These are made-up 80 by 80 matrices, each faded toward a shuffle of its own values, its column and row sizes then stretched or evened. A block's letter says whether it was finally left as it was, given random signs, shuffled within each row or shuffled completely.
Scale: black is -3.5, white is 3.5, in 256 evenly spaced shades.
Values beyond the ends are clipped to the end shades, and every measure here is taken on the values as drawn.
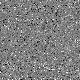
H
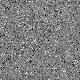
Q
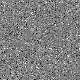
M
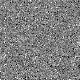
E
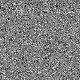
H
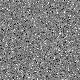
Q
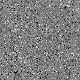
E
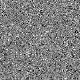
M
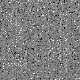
M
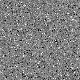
H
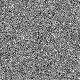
Q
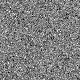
Q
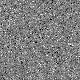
Q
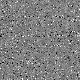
H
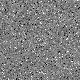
Q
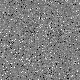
Q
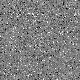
H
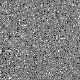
E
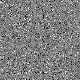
E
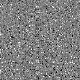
M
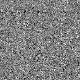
E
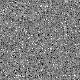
E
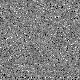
H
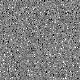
M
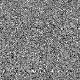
M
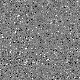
E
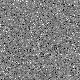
Q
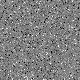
Q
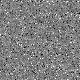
H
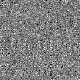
M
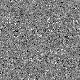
H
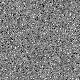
Q
